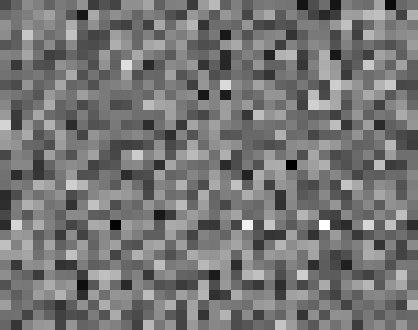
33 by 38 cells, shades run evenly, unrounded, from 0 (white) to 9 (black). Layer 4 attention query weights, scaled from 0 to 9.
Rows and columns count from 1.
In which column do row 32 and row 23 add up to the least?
23
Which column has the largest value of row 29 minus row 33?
26
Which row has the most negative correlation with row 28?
1
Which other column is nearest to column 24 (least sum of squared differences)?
38
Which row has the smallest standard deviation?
8
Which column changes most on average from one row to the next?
21
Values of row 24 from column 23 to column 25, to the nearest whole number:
5 6 7
